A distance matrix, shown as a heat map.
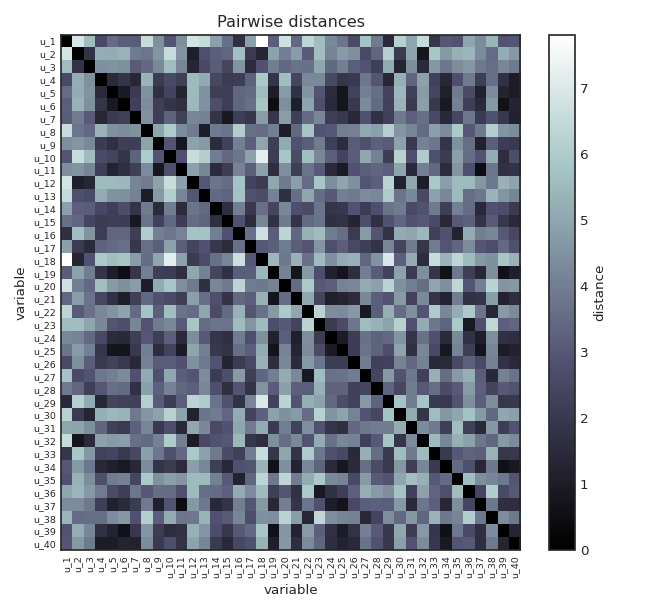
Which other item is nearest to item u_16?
u_35
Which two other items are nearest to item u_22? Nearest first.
u_27, u_38
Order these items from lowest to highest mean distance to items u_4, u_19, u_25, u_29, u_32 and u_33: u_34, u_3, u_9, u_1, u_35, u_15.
u_34, u_15, u_9, u_1, u_35, u_3
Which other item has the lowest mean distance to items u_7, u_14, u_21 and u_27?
u_15
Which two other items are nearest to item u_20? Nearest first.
u_8, u_13
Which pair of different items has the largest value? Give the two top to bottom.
u_1, u_18
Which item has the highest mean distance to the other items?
u_18
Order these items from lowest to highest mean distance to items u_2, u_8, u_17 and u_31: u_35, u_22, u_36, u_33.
u_36, u_22, u_33, u_35
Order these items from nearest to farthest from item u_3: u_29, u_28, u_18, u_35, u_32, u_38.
u_32, u_28, u_18, u_38, u_35, u_29
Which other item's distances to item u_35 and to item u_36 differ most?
u_23
